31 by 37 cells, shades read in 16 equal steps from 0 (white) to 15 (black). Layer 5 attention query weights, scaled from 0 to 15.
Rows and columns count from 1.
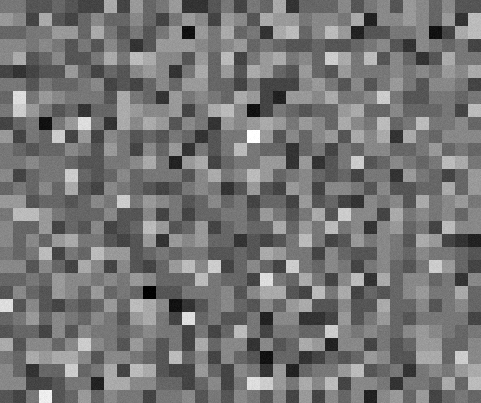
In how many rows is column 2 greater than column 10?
12
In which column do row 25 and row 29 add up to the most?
21
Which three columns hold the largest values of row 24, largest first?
14, 15, 5
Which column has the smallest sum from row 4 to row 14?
20
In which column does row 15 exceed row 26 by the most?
19
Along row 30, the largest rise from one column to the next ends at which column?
27
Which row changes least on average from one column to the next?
4
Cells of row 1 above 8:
22
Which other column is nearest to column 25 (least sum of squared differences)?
32
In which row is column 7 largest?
9
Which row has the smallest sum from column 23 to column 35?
10
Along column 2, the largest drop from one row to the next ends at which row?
8
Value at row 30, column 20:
2
